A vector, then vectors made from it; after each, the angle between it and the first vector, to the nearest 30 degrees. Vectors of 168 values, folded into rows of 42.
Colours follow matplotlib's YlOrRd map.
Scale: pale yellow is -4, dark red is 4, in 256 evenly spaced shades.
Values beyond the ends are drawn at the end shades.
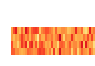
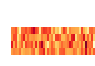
60 degrees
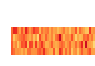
30 degrees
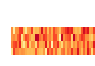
120 degrees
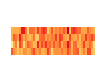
90 degrees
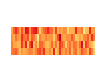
30 degrees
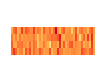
60 degrees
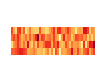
150 degrees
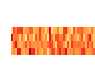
90 degrees
